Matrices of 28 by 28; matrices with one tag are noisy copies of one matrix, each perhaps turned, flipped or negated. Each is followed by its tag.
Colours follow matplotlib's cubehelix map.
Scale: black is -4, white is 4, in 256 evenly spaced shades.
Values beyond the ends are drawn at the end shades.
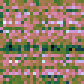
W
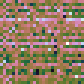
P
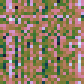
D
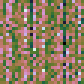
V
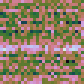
W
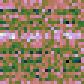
W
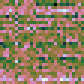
D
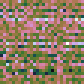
P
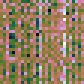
P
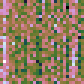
D
